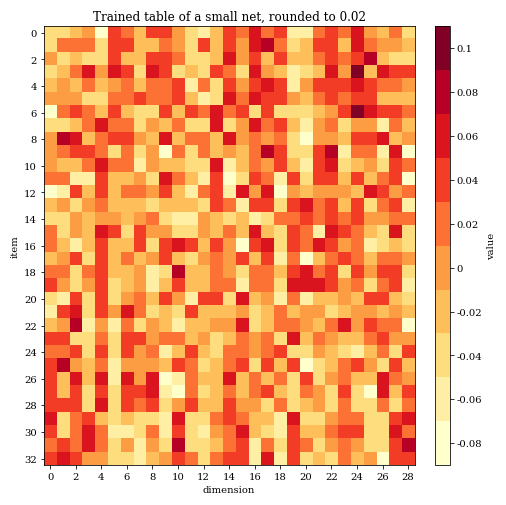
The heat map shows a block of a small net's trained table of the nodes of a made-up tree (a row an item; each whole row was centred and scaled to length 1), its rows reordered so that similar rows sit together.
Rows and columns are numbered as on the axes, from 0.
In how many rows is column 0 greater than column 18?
17
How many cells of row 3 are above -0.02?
17
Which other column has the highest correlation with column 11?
1
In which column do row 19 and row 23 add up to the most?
19
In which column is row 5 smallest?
12
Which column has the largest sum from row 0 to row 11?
24
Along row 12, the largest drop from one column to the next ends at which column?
18
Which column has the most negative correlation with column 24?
4
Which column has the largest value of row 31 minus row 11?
28
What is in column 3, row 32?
0
